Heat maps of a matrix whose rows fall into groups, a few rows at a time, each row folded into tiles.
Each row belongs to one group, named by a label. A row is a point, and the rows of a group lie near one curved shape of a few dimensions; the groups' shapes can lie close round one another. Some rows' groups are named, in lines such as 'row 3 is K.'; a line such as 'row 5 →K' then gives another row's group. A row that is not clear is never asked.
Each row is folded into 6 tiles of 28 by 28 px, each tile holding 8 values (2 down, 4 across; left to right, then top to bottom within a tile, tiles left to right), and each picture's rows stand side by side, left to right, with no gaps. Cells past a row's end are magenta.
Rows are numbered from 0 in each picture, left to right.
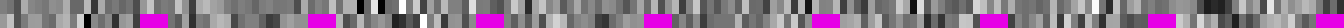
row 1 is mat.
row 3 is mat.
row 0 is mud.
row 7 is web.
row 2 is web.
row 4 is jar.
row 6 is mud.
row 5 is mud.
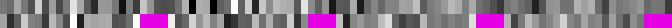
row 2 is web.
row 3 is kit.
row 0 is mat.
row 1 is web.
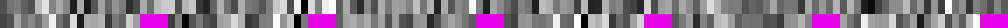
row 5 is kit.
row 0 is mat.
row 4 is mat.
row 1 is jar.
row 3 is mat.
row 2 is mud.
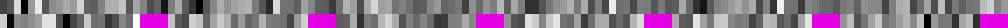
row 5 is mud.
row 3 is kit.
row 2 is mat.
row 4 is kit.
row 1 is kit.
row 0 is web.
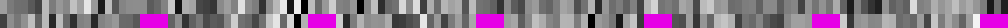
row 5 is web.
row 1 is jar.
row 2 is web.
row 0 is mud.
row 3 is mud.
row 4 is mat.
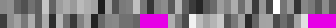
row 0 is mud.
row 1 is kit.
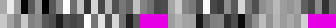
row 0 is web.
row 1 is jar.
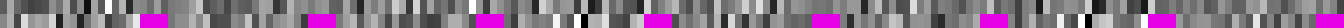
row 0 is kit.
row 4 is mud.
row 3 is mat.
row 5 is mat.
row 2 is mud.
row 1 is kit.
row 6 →mat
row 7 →kit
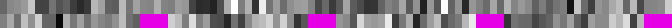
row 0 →kit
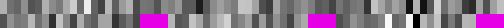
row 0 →mud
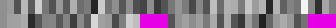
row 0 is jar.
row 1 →mud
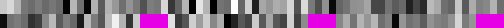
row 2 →kit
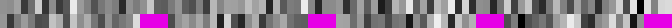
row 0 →mat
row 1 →mud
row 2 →jar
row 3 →jar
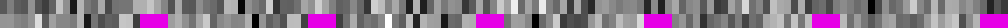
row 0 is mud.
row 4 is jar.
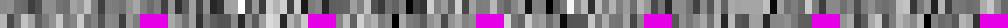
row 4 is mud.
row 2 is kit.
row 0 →kit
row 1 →jar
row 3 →web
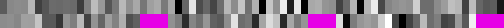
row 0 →kit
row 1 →jar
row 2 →web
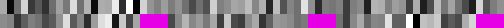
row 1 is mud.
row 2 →mat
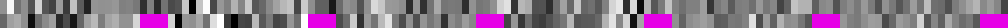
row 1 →web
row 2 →mat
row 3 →jar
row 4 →kit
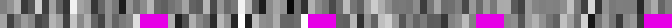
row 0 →mat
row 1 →mat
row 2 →mat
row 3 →mud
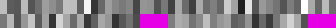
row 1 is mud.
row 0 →mud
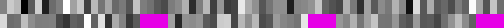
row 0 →web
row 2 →mud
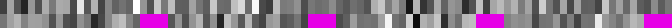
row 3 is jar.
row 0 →mud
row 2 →mat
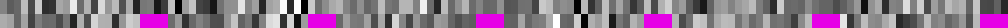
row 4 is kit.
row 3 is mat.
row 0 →jar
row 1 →jar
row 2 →mud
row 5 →web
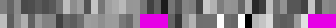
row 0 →web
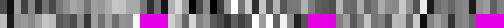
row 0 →web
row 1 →web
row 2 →mud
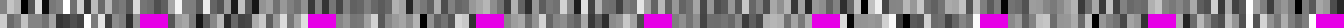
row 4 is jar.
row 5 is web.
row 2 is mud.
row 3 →mud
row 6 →mud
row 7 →mat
